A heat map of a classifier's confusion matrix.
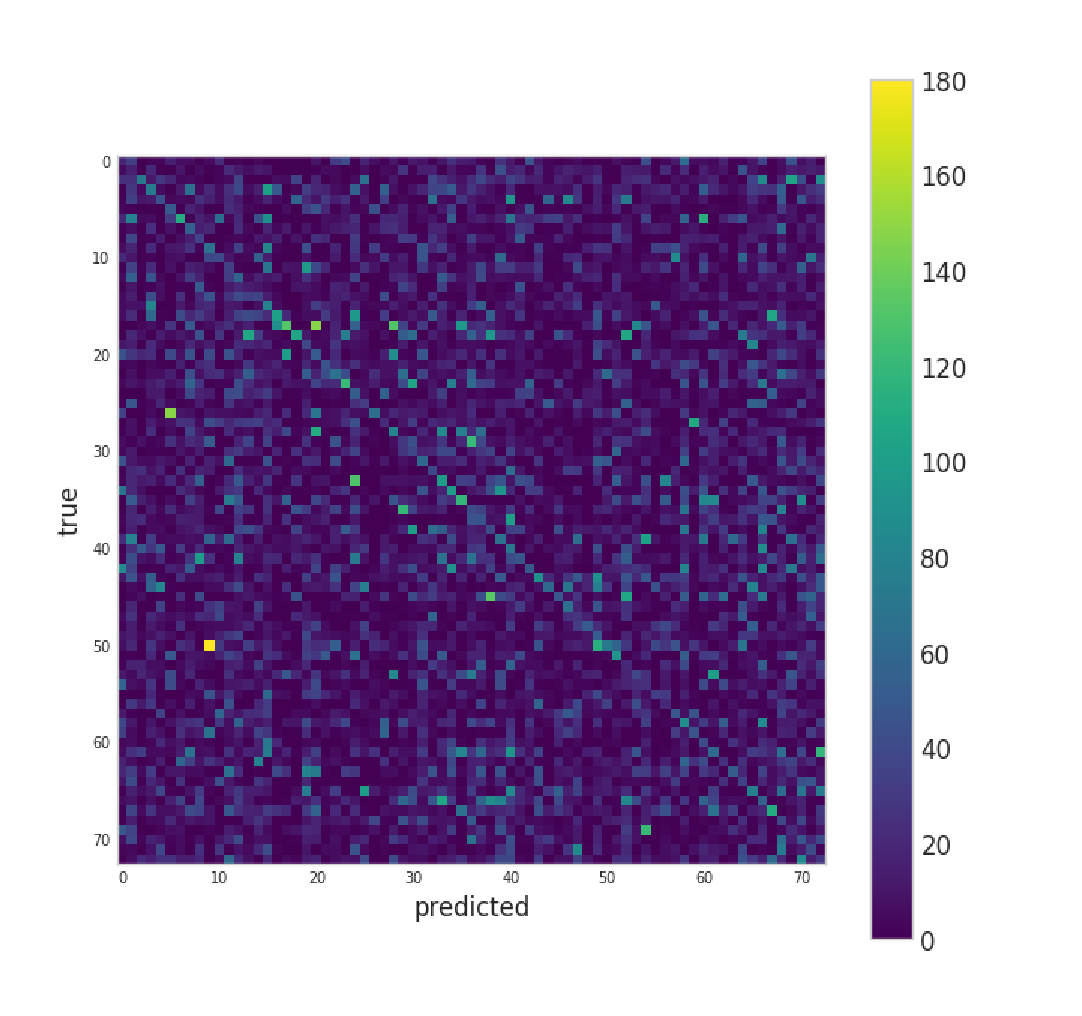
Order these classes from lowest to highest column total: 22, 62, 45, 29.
45, 62, 22, 29
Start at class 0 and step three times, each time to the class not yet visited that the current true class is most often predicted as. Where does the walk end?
33
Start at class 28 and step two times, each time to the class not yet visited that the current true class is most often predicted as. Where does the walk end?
17
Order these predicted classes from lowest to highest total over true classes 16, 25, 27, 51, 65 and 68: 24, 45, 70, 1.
45, 1, 70, 24
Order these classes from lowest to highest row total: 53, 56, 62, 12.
56, 12, 62, 53
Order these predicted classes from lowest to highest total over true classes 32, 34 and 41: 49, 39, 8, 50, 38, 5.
5, 50, 49, 38, 39, 8
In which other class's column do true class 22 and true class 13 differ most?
50
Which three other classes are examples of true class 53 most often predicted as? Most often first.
61, 28, 36
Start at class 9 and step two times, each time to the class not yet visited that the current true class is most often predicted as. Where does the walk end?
3
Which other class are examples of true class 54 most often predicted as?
0
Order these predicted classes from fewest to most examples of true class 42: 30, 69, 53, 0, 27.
27, 53, 30, 69, 0
